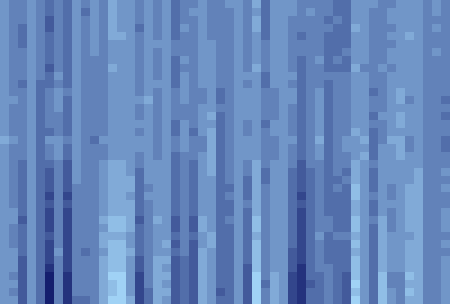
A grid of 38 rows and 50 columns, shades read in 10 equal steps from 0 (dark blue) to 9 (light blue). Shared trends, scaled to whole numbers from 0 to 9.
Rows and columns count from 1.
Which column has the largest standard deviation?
6
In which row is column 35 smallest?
36
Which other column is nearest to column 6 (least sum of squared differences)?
8
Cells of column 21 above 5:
10
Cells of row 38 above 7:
5
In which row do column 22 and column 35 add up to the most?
2
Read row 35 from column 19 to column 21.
7 3 4
